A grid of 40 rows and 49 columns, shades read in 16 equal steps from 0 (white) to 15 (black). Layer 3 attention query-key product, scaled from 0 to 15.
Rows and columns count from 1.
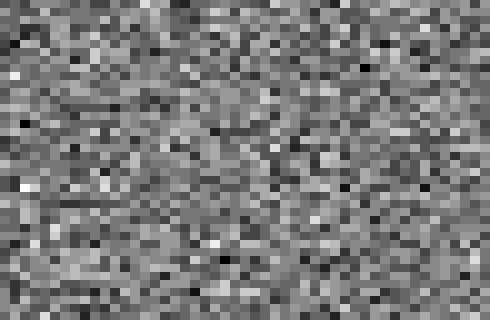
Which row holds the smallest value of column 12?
17
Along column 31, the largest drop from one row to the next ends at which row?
18
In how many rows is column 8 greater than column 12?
22
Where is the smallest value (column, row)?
3, 24
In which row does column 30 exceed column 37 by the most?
23
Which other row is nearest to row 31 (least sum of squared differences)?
20
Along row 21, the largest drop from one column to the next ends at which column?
33
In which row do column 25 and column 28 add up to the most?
6
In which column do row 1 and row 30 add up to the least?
15
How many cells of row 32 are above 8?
11
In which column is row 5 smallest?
10
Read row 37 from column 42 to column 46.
8 4 10 7 6
